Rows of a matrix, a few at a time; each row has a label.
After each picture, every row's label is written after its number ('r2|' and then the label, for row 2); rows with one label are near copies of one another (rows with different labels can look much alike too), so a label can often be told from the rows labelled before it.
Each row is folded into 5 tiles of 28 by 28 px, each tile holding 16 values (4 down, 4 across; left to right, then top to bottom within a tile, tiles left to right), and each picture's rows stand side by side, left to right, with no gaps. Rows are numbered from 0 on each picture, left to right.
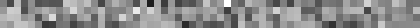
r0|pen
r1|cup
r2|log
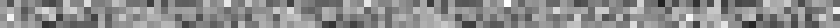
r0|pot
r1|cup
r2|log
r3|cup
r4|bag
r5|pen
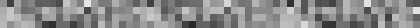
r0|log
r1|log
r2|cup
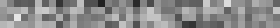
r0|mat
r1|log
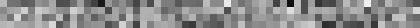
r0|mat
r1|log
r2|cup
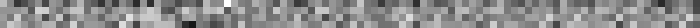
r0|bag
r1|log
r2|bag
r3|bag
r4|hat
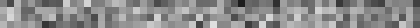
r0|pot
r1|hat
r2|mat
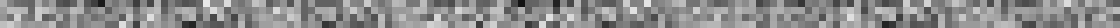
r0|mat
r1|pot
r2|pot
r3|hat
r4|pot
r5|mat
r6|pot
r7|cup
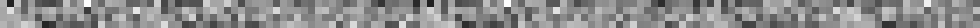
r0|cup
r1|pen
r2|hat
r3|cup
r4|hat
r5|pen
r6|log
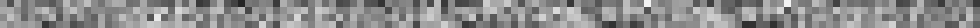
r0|pot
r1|mat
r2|mat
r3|pen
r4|log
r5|log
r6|mat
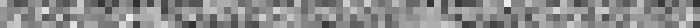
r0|bag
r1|pen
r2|pot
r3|cup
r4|bag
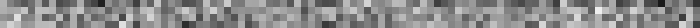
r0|mat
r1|pot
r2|pot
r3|hat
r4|mat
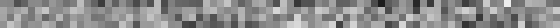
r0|bag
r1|pen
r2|hat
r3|pot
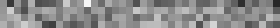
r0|cup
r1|hat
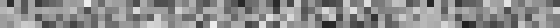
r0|cup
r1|hat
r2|pot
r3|cup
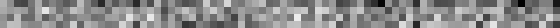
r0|bag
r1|pot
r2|mat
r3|hat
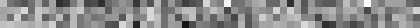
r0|mat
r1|pot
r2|cup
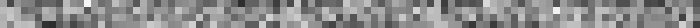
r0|log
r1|hat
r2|pen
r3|pen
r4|mat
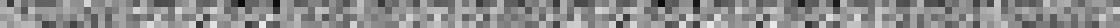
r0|cup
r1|hat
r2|bag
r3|mat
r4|hat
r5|hat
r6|mat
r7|pen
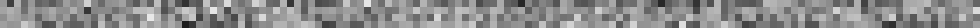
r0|cup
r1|pot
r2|cup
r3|mat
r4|hat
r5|pen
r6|pen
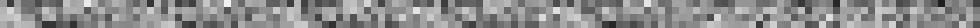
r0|log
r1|cup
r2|pen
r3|pen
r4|log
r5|hat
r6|mat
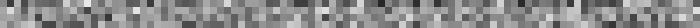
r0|cup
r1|cup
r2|bag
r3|bag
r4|pen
